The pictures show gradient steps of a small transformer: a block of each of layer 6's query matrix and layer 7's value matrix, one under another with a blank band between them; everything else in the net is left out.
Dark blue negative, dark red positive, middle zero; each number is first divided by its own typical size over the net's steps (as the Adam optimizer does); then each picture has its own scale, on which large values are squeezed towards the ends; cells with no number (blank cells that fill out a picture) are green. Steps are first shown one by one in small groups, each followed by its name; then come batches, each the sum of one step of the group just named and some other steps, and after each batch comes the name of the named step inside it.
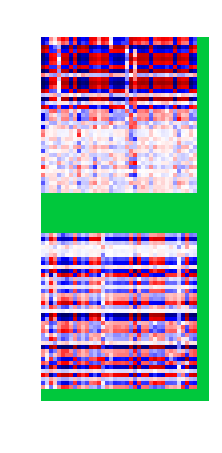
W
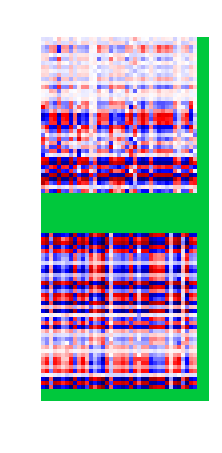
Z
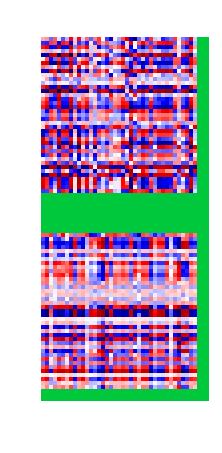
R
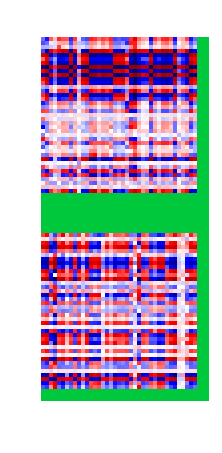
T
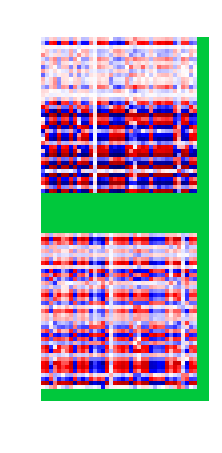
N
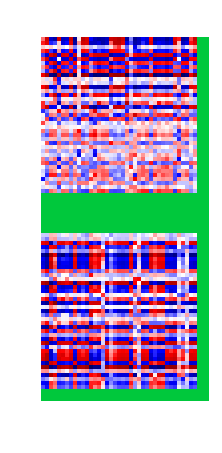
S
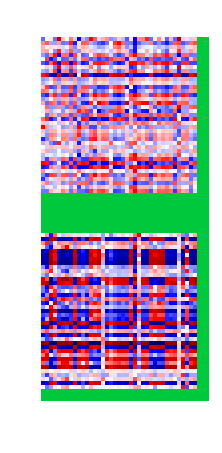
S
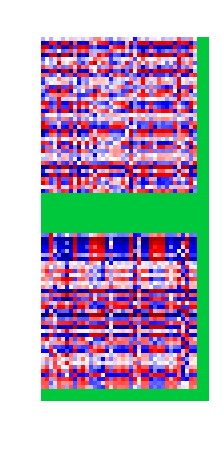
R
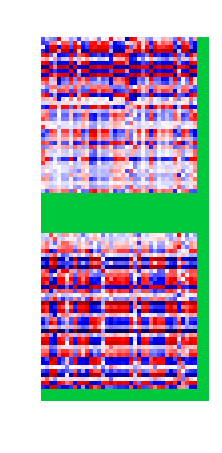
T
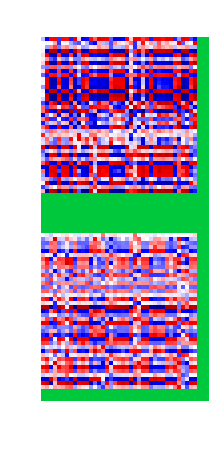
N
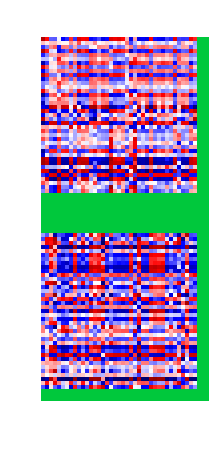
Z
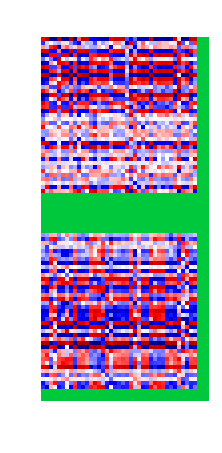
S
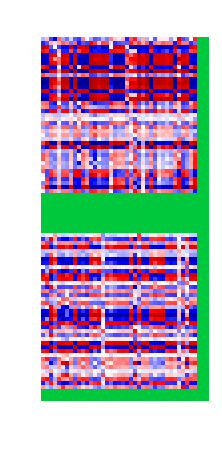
W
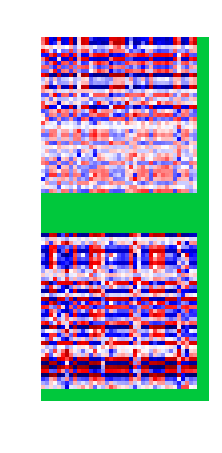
S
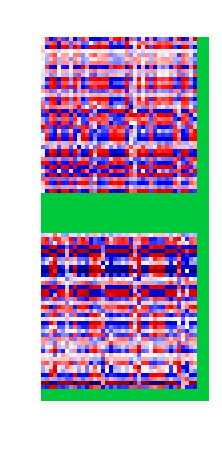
N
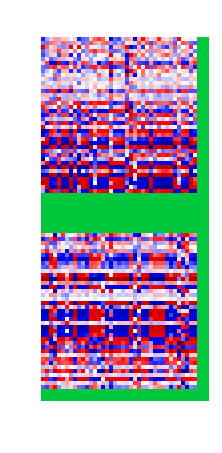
R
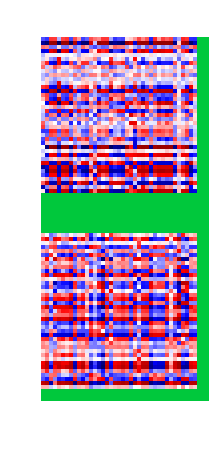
N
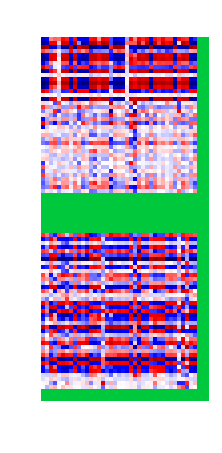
W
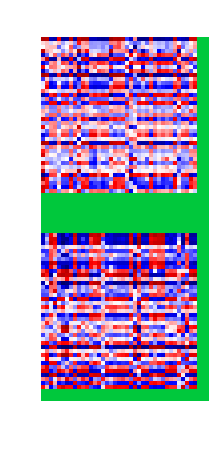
S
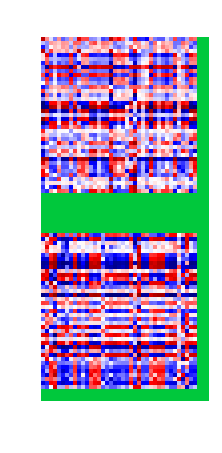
T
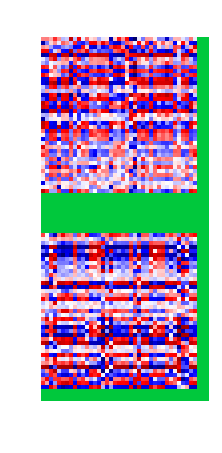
S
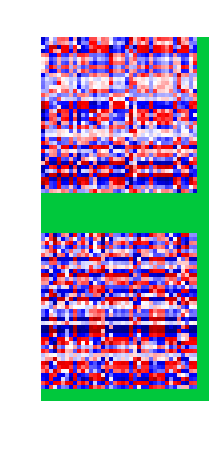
Z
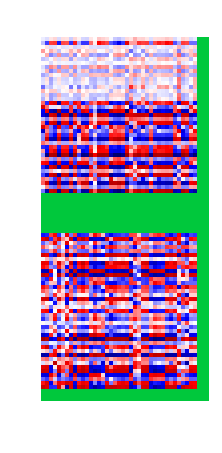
N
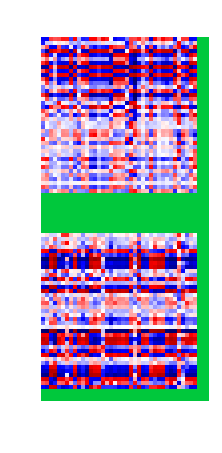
T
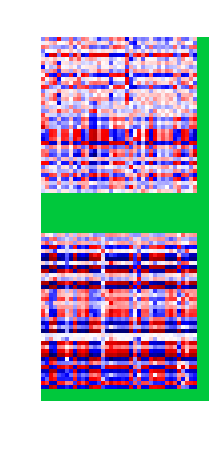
S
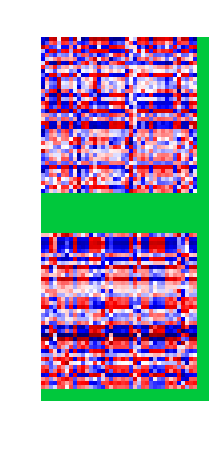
R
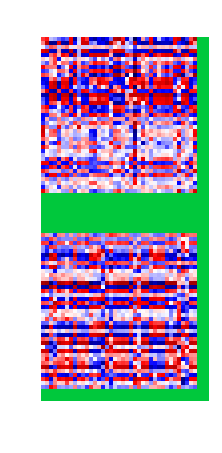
S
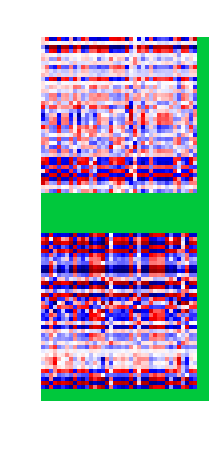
Z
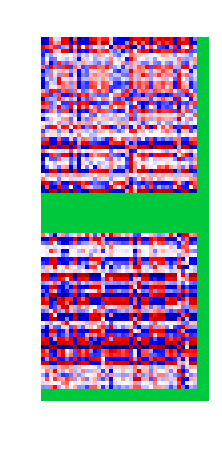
W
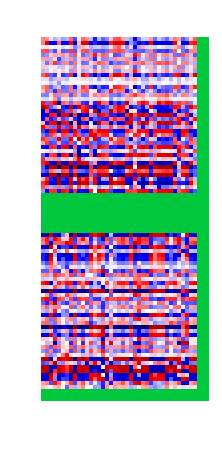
S
